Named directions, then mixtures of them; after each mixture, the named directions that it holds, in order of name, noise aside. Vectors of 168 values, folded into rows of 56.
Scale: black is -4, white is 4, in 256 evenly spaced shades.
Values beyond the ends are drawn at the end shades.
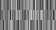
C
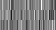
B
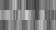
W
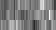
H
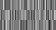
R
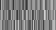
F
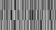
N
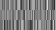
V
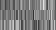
F, H, V.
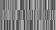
V.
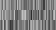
C, H, R.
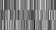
H, N, R.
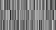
B, C, R.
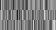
F.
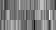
H, R.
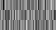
R.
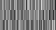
B, C.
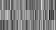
B, W.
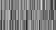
B, F, R.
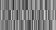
F.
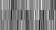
B, W.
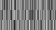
N.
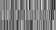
B, V.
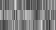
N, W.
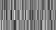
N.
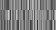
C, R, V.
